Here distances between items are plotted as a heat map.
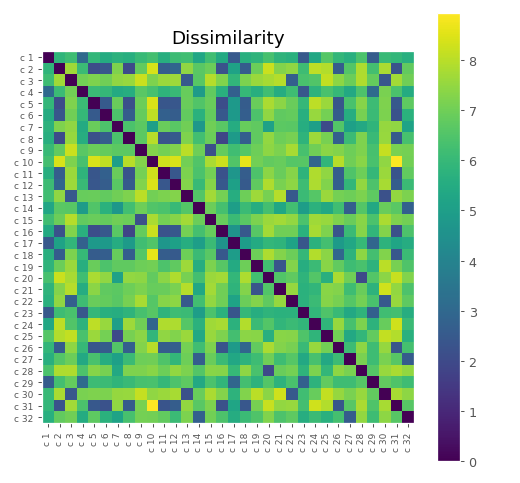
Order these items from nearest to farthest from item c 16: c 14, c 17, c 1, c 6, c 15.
c 6, c 17, c 1, c 14, c 15
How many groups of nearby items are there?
9
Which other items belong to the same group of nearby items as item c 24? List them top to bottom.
c 10
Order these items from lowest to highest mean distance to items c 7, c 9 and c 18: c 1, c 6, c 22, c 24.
c 6, c 1, c 24, c 22
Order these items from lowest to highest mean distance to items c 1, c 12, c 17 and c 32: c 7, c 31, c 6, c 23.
c 23, c 6, c 31, c 7
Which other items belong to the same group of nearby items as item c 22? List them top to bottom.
c 3, c 13, c 30
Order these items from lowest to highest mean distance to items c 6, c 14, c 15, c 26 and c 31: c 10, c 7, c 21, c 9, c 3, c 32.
c 32, c 9, c 7, c 21, c 3, c 10
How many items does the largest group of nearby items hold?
10
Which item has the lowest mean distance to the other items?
c 17
